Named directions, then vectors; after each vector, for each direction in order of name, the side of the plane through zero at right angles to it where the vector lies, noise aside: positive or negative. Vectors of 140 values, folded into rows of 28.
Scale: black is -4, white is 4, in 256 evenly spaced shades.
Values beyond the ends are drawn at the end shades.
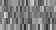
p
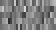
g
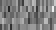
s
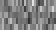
negative, positive, positive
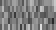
positive, positive, positive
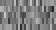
positive, positive, negative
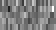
negative, positive, positive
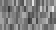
negative, positive, positive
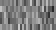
positive, positive, negative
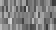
negative, positive, negative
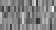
negative, negative, positive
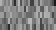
negative, negative, negative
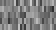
positive, positive, negative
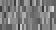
negative, negative, positive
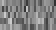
negative, positive, negative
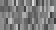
negative, positive, positive
